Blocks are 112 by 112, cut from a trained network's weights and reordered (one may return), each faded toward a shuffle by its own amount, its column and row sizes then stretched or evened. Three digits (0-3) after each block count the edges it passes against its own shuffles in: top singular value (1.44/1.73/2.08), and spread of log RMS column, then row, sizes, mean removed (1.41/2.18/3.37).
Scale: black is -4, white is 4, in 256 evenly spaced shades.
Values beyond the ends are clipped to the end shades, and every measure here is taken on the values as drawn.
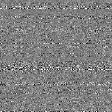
2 1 3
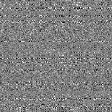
3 1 3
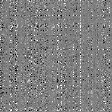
1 3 2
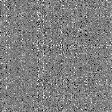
1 2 1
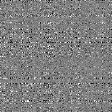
2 2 3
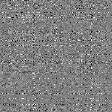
0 2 3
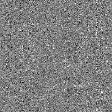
1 2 0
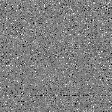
0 1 1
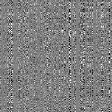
3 3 1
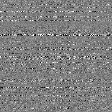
0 1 3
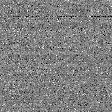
1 0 1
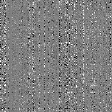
1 3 1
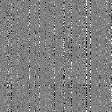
3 3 0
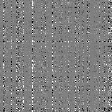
2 3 2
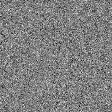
0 1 0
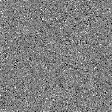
1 1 1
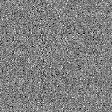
2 1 0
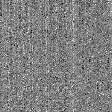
1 1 0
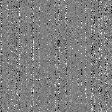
0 3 0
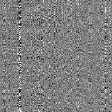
3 3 0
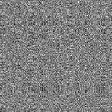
3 2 1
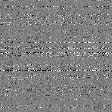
2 1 3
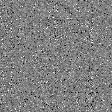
0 1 0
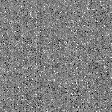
0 1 1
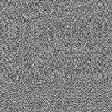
3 1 0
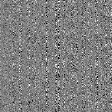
1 3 0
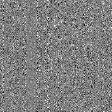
0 3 0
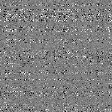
0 2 3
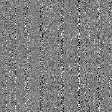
2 3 0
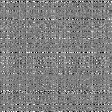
3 0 3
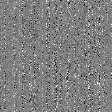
0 3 0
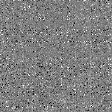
0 1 2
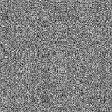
3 1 0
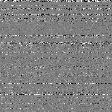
1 0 3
